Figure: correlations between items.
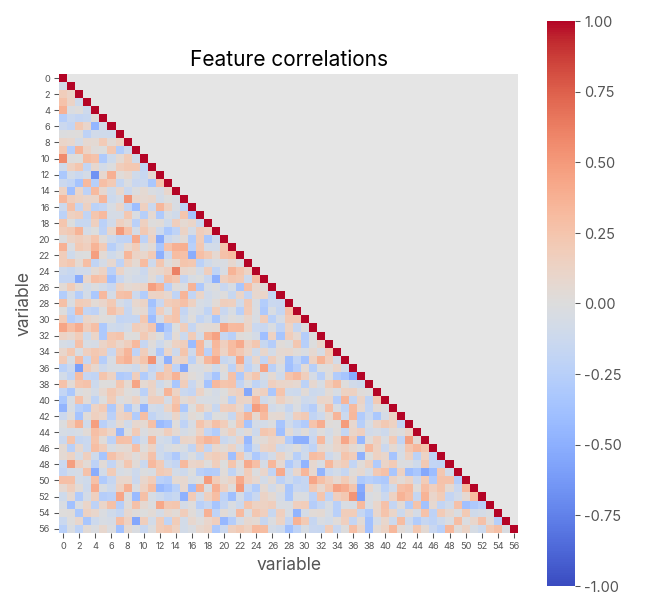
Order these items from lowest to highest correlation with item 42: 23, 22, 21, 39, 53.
39, 21, 53, 22, 23
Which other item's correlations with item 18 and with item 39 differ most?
50
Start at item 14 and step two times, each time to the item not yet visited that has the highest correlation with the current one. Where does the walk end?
41
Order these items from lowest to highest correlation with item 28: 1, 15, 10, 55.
55, 1, 10, 15
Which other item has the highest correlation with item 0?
10
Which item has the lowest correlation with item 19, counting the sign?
25
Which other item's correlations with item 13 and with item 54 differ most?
35
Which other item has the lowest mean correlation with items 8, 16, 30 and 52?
9
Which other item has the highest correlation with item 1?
48
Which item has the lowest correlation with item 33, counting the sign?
16
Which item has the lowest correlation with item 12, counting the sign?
4
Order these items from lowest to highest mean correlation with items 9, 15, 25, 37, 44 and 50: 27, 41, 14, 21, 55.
55, 27, 41, 14, 21
